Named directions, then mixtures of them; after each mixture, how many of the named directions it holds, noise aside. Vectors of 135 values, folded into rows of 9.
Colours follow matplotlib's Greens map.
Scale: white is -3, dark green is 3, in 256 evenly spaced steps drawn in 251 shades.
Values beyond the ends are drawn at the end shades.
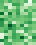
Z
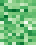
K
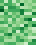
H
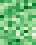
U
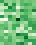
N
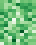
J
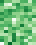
four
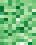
three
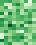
one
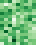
three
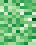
one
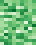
three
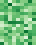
four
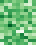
four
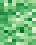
four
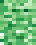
four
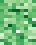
four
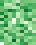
two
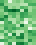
one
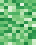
two
